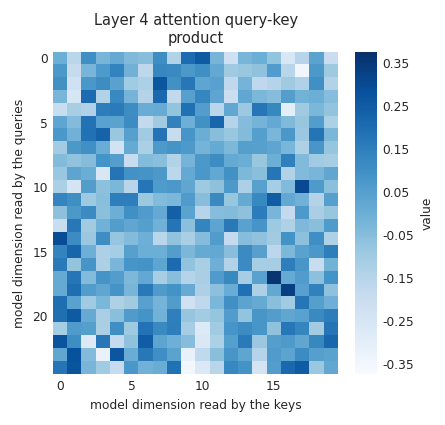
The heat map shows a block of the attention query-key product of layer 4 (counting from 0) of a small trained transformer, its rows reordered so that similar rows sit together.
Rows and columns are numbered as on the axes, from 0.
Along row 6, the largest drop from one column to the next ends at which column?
8
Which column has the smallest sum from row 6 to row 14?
19
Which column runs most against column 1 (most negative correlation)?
9
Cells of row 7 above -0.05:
15
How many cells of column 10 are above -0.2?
22
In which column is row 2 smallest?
1
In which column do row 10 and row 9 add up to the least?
3
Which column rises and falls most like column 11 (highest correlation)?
10
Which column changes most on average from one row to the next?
16
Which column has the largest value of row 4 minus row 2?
14
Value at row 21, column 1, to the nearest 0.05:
0.05
